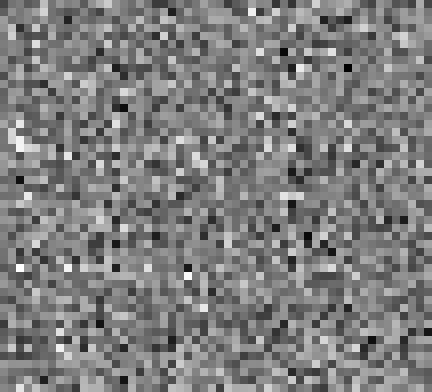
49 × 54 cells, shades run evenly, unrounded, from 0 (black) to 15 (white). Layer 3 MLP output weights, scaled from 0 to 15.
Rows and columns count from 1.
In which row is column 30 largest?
9
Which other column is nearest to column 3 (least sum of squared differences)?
34
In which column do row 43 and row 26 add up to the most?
10
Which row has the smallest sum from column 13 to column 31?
41
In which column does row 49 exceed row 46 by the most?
22
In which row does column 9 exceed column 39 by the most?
20
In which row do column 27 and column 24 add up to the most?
18
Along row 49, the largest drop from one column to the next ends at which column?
28
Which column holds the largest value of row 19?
3
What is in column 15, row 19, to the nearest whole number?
12
